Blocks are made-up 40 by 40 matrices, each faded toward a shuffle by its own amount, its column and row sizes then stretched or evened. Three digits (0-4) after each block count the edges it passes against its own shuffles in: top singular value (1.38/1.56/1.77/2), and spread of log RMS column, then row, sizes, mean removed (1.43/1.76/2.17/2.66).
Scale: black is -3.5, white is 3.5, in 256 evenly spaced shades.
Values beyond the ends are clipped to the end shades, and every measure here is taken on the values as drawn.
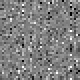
0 3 0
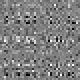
4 3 3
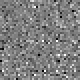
0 0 1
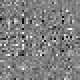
2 2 3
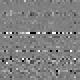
4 1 4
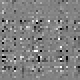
1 3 4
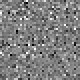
2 1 2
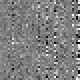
1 4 0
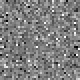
0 1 0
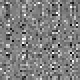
4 3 0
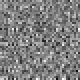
4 0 3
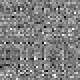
3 0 3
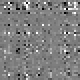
1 3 4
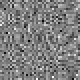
4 0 0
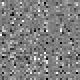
3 3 2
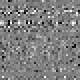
3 0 4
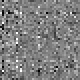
1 3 2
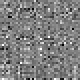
3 1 3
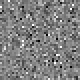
0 1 0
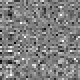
4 2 0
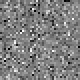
0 2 0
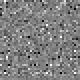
0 0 2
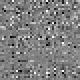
1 2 3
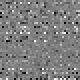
0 2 4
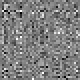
4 3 1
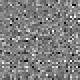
2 1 2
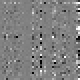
2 4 2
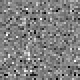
0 1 2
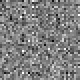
2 1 1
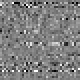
4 0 4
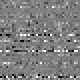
3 0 4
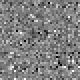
0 0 2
